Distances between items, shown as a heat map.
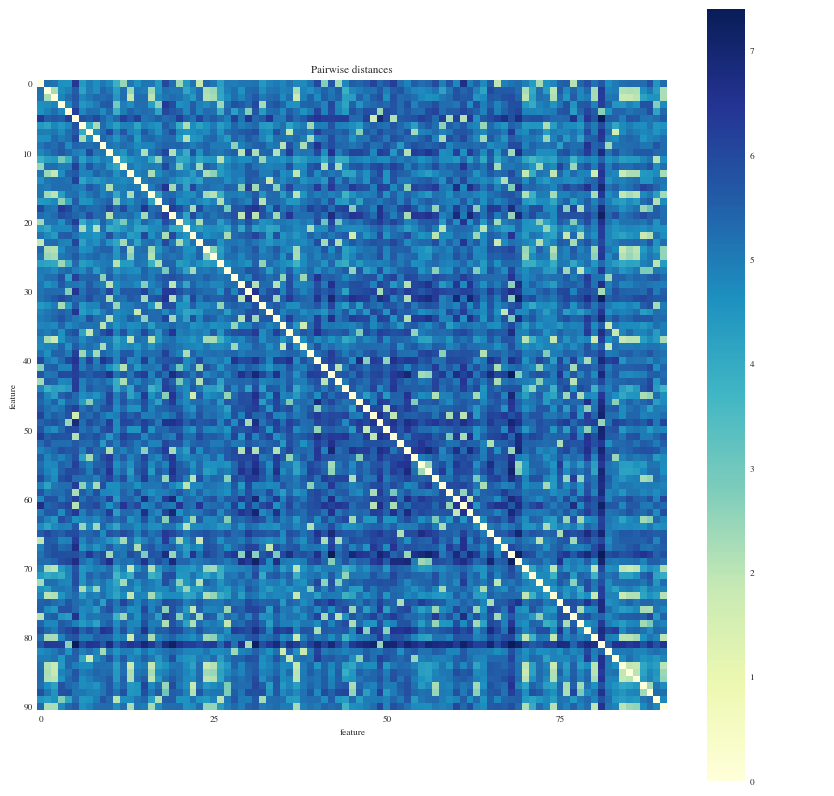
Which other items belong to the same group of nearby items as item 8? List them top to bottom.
6, 21, 39, 58, 64, 73
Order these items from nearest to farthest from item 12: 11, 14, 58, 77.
77, 11, 14, 58
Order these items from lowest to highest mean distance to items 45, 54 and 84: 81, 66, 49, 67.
67, 66, 49, 81
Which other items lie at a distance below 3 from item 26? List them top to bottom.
3, 11, 17, 32, 89
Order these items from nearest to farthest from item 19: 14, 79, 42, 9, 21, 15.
15, 21, 14, 9, 79, 42
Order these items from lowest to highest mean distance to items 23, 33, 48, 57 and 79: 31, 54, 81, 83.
83, 54, 31, 81
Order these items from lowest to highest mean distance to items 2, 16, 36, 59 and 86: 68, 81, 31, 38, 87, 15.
87, 38, 15, 31, 68, 81
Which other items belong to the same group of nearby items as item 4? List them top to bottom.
30, 49, 81
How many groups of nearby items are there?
16
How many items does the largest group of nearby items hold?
14
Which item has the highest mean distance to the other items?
81
